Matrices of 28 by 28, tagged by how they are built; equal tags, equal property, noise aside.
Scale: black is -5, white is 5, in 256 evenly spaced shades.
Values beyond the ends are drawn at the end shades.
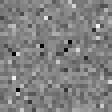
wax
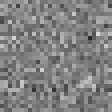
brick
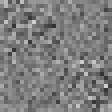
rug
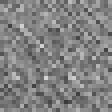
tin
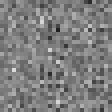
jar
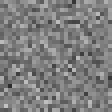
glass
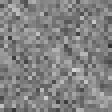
tin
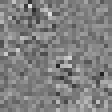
rug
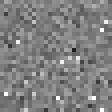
wax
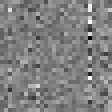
jar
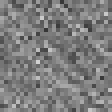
tin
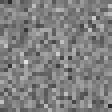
glass
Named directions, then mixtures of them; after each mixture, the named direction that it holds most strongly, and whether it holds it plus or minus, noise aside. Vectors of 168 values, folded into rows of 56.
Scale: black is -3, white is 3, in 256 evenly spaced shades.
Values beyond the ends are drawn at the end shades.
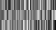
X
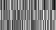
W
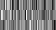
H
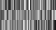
X, plus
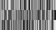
X, minus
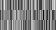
W, minus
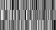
H, plus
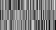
W, minus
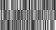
W, plus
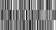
H, minus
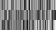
X, minus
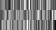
X, plus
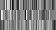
H, plus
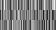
W, minus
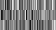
H, minus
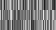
W, plus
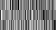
H, plus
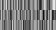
W, minus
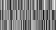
W, minus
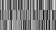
W, minus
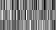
H, plus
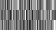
H, minus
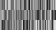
X, minus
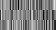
W, minus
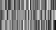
X, plus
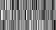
H, plus
